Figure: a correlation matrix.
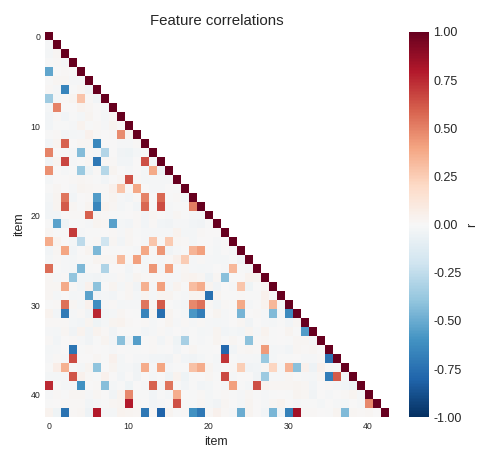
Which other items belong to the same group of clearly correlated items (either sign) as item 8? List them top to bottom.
1, 21
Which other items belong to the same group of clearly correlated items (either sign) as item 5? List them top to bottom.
20, 29
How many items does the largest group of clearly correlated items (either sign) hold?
12
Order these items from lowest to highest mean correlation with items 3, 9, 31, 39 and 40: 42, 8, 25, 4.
4, 8, 25, 42
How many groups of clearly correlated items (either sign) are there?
8
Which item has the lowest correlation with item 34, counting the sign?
11
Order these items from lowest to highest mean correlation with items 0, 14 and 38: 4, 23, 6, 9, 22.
6, 4, 9, 23, 22
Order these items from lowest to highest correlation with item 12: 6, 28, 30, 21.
6, 21, 28, 30
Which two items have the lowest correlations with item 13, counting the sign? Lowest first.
4, 7
